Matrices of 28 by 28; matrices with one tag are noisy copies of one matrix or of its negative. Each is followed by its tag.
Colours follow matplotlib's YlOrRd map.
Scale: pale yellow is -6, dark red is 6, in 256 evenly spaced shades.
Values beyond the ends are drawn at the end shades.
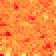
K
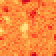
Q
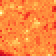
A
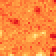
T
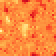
Q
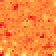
K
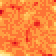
A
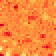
K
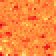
K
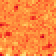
K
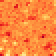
K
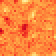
Q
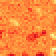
T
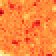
A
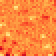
K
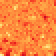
K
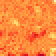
T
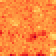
T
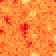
Q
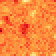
Q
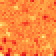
K
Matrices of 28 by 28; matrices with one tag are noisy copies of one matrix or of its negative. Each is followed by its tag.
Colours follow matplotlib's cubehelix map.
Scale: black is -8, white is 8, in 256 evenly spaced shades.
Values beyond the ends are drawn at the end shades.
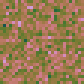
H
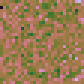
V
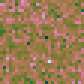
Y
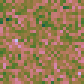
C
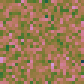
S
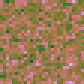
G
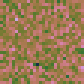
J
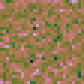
G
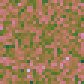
S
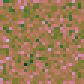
G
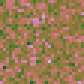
Y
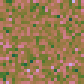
G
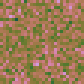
J
